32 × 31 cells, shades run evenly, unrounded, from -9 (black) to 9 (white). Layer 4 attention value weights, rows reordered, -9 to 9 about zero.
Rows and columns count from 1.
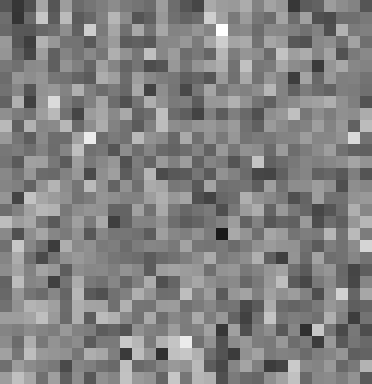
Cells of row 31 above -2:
26
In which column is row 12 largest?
8
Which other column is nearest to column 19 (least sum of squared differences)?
10
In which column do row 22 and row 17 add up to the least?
24
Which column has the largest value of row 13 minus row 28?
19
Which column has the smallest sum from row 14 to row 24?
29
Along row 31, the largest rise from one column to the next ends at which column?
25
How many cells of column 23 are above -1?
22
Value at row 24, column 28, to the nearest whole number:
1
